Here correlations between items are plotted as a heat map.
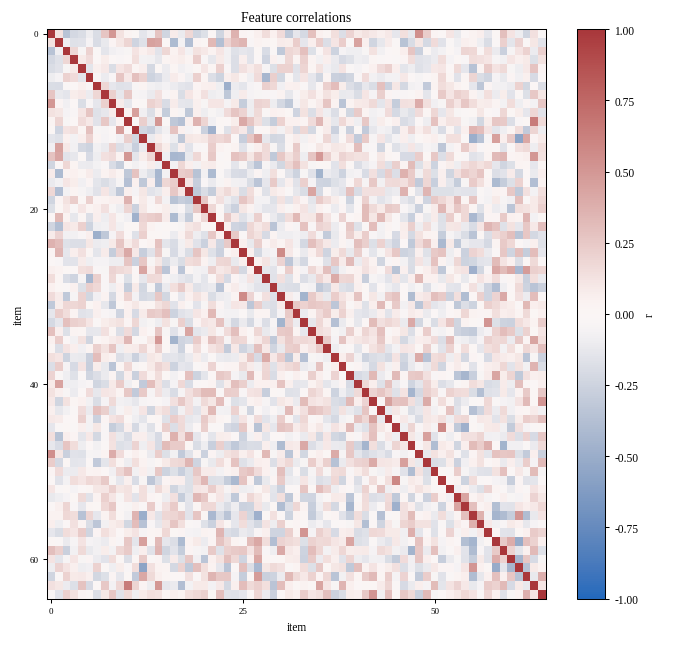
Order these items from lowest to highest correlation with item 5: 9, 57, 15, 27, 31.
57, 15, 31, 27, 9
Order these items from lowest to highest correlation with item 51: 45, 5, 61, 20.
61, 5, 20, 45
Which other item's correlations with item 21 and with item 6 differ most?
23
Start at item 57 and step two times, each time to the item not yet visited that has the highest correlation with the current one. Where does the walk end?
47
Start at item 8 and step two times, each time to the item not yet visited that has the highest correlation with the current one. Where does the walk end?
48
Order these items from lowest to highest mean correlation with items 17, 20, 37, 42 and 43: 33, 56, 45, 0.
56, 0, 33, 45
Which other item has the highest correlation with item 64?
42
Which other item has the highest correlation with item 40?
1
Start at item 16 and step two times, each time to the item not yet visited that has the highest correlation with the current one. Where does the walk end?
49
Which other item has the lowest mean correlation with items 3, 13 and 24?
51
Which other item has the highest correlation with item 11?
9
